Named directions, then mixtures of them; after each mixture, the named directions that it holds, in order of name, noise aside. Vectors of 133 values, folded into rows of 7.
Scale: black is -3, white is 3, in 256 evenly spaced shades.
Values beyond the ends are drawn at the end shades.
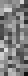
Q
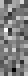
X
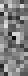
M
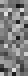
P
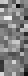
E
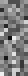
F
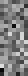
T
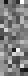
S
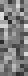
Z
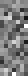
E, P.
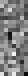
F, M, Q.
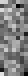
E, P, Q.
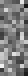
Q, S, T.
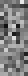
M, Q, Z.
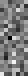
F.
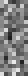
F, M.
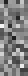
M, S.
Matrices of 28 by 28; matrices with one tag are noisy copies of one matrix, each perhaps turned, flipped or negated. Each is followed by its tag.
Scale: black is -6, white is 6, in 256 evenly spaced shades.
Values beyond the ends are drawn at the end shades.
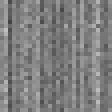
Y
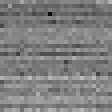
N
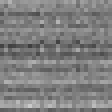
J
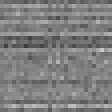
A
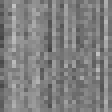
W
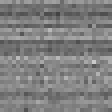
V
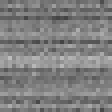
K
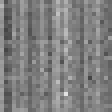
J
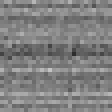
K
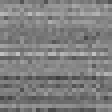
N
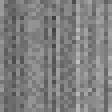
N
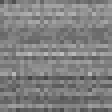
N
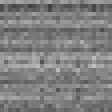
J
